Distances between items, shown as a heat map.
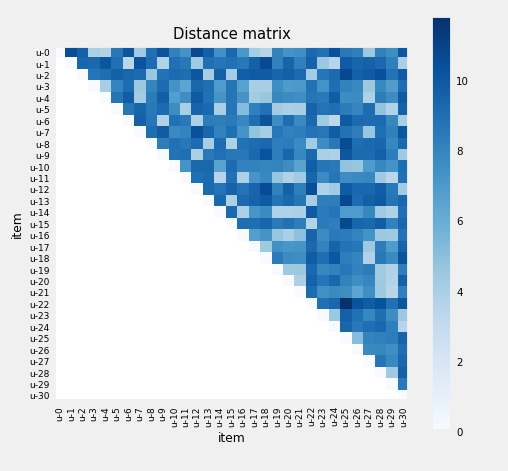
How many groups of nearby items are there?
5
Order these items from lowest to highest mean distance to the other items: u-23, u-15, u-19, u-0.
u-19, u-23, u-0, u-15
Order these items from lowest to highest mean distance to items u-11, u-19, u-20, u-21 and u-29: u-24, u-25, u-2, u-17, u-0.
u-17, u-0, u-25, u-24, u-2
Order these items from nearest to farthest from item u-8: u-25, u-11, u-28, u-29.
u-29, u-11, u-28, u-25
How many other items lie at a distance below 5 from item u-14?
8
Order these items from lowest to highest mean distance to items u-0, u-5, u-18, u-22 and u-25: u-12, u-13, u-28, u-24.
u-28, u-13, u-24, u-12
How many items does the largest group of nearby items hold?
9
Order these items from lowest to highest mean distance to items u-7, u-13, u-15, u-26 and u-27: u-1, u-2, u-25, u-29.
u-2, u-29, u-25, u-1
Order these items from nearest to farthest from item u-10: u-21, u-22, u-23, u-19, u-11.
u-21, u-11, u-19, u-23, u-22
